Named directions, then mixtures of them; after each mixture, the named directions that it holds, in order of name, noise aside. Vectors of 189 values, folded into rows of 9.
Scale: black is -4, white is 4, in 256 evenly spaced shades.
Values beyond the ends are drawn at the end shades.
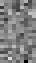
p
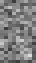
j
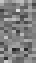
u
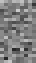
u.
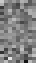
p, u.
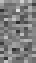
u.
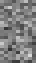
j.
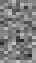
j.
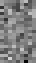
p.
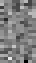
p.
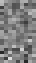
p, u.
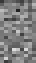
u.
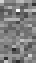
j, u.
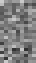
p, u.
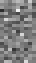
p, u.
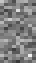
j, u.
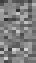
u.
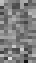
p, u.
